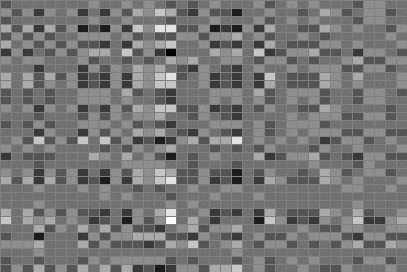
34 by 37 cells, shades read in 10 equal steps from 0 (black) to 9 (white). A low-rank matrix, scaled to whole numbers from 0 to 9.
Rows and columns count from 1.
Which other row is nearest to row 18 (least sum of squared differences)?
34
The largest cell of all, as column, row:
16, 28
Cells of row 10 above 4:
15
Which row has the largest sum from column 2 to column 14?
7
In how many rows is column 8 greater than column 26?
11
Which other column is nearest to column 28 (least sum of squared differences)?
6
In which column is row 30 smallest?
4
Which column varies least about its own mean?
23
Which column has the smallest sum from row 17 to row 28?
22
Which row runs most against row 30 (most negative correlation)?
31
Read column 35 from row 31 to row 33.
3 4 5
